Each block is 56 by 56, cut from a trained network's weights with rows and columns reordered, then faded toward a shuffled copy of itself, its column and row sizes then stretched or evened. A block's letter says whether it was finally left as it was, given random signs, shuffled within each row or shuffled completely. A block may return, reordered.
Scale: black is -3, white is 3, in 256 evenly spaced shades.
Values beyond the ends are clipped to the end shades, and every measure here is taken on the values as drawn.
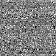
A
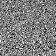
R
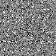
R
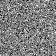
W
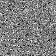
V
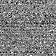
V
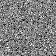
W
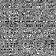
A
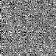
A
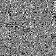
R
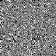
A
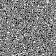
W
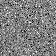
W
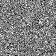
W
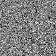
V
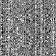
A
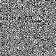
A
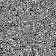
V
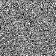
R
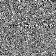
V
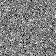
W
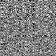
A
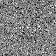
W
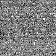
V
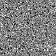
V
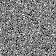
W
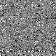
R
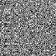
A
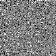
R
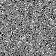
W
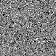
V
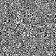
A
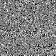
V
